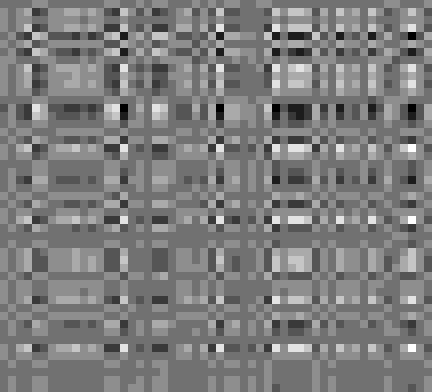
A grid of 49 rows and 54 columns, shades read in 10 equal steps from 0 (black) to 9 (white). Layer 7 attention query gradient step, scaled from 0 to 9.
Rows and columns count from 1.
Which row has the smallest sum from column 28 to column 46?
14
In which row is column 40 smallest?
19
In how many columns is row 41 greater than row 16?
11
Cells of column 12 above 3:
40
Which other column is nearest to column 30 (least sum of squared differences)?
27
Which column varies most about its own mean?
52
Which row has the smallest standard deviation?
43
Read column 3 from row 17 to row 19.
5 4 6
